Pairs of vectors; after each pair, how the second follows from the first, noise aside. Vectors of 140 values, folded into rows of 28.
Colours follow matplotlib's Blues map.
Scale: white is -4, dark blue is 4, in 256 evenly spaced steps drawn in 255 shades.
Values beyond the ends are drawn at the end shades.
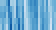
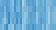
wrapped around, shrunk.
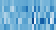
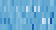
negated, partly zeroed.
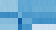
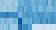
copied.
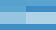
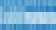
copied.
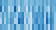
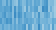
wrapped around, shrunk.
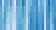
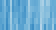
reversed, shrunk.
